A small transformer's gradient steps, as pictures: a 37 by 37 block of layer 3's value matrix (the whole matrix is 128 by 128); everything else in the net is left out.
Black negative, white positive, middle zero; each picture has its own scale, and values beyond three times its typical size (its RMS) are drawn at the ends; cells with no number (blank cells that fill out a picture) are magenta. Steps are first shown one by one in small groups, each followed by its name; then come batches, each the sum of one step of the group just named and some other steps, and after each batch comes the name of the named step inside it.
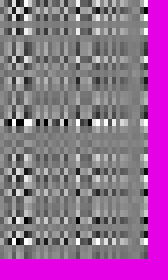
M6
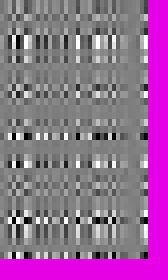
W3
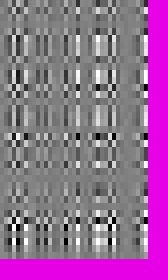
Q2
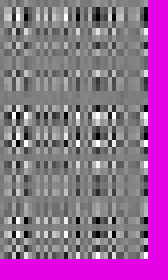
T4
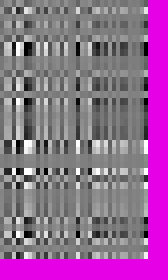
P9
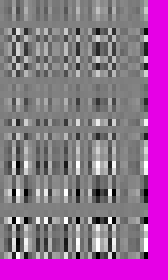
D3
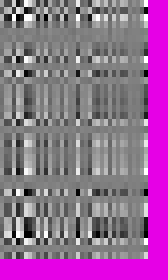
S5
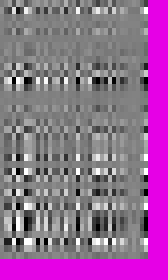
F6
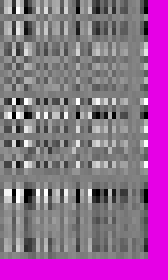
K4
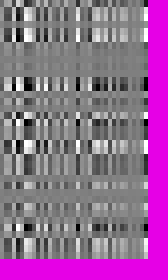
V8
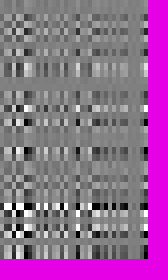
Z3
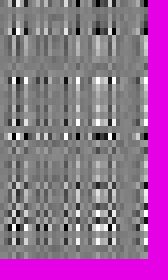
Q2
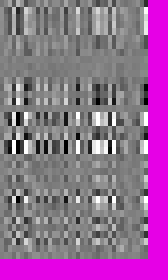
V8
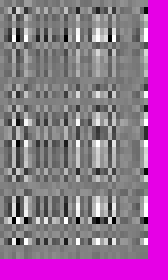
M6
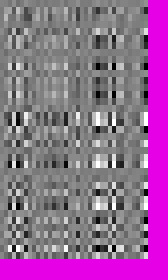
T4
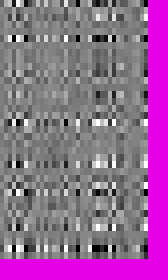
K4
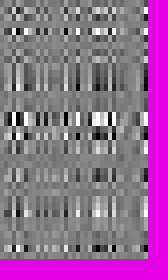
T4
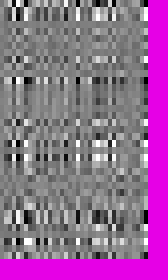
F6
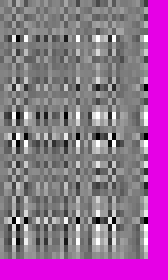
Q2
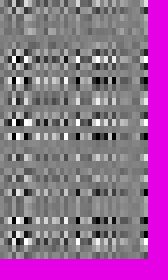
M6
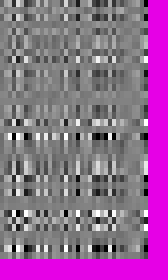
W3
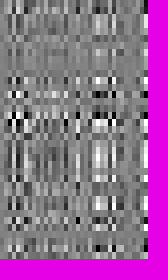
K4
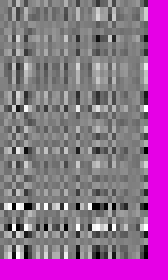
Z3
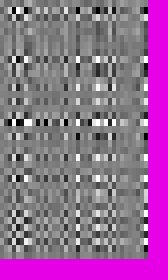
M6
